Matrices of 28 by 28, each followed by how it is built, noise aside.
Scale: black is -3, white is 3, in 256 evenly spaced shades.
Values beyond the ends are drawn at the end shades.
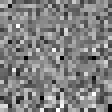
low rank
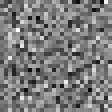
repeating rows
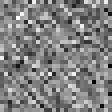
Toeplitz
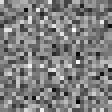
repeating rows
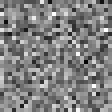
repeating columns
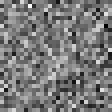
Hankel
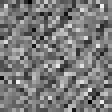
Hankel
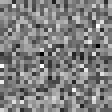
repeating columns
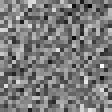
Hankel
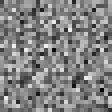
repeating columns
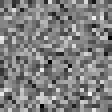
noise
